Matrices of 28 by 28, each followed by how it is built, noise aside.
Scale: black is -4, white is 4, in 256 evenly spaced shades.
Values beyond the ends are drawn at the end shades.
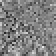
lower triangular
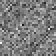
Hankel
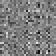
low rank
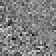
lower triangular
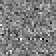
uneven rows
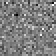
uneven rows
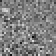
lower triangular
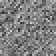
Hankel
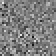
lower triangular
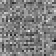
blocks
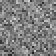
Toeplitz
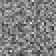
blocks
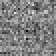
blocks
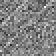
Hankel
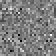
uneven rows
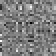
low rank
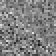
lower triangular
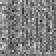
blocks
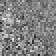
lower triangular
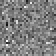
uneven columns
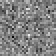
uneven columns
